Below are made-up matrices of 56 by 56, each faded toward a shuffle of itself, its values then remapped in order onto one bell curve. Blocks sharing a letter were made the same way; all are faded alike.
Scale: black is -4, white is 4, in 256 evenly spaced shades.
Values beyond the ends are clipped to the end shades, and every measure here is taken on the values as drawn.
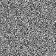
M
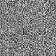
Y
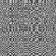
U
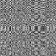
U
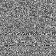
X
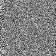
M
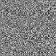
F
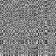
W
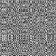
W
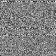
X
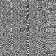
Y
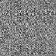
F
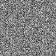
M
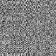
Y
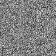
M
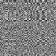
W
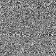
X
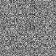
F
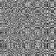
U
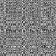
W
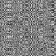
U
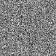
M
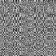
U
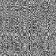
Y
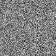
M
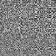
F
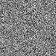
M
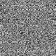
X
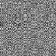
W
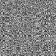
F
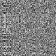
Y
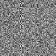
Y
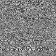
X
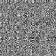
F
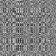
U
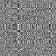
U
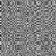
U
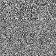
X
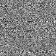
X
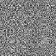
F
